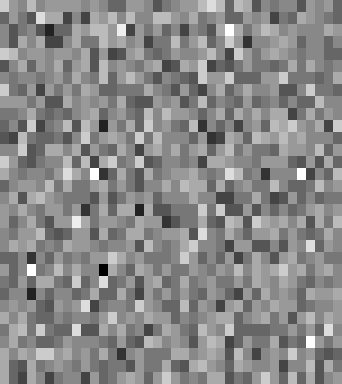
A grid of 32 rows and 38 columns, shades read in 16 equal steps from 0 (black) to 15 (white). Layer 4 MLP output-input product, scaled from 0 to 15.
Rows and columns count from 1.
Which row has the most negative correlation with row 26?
2
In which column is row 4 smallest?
28
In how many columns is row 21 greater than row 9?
16
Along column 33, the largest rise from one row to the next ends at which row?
11
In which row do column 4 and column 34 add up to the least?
25
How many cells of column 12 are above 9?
11
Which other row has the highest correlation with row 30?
5
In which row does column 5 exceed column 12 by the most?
23
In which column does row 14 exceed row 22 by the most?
1
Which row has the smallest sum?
17
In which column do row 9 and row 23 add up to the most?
4
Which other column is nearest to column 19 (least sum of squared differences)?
20
